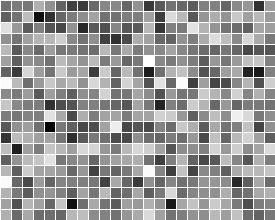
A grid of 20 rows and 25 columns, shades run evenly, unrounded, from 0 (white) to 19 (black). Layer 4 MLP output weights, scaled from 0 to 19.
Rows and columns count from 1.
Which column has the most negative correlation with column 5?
18
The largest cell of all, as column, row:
5, 12
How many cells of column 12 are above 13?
3
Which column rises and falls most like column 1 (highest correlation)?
19
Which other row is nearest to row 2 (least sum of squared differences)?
9
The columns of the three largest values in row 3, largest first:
8, 15, 6
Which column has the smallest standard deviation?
21
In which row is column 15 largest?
10
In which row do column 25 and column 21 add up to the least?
14
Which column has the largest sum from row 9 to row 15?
7
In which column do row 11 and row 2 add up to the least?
22
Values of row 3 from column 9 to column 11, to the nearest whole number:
12 13 9
